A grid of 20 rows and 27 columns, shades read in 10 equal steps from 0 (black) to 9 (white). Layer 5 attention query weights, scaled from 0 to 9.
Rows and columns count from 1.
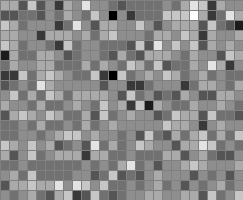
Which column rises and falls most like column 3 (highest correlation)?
7
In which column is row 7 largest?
24
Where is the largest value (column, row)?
22, 2
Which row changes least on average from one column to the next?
17
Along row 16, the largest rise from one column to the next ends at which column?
11
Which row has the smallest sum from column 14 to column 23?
9
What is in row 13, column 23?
2
